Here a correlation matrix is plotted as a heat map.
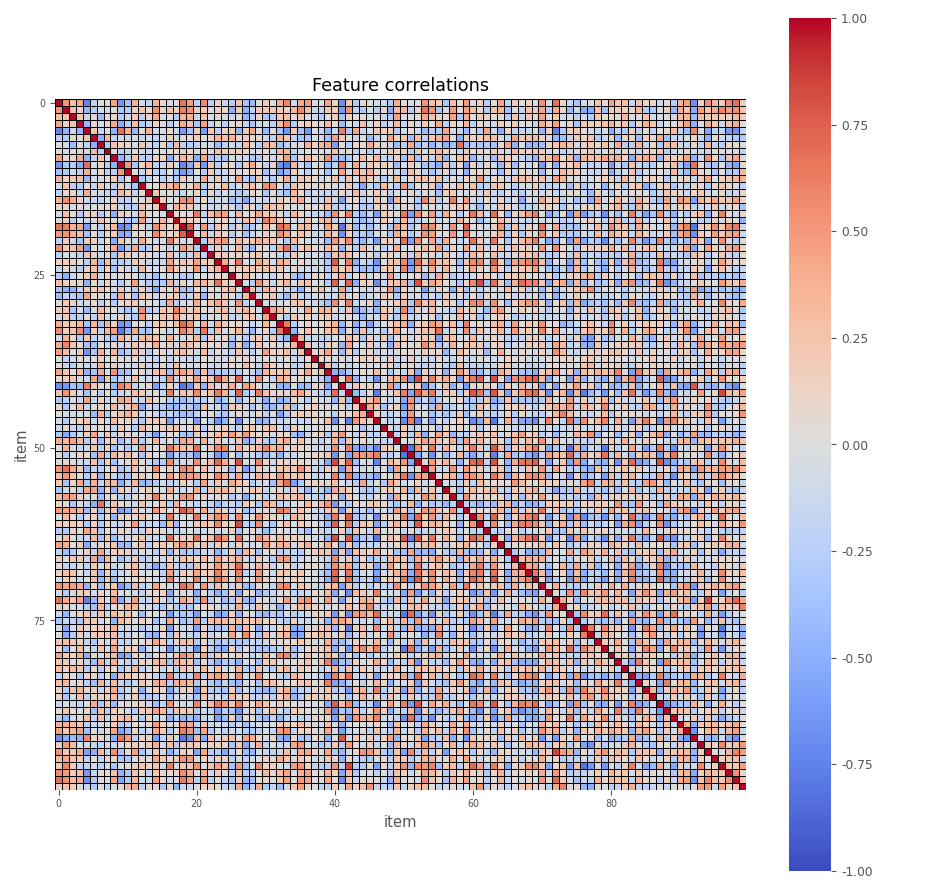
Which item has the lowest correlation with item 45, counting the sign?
32
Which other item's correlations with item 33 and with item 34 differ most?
55
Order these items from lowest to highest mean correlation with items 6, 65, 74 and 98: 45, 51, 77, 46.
77, 45, 46, 51
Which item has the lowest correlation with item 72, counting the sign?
4
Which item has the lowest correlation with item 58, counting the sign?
40
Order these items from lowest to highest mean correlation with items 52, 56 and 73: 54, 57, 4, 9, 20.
57, 4, 9, 54, 20
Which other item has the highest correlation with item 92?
41
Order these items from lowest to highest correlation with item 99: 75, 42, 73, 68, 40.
75, 40, 68, 42, 73
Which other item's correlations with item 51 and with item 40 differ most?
63
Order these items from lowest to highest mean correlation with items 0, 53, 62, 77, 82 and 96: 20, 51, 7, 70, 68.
51, 20, 7, 68, 70
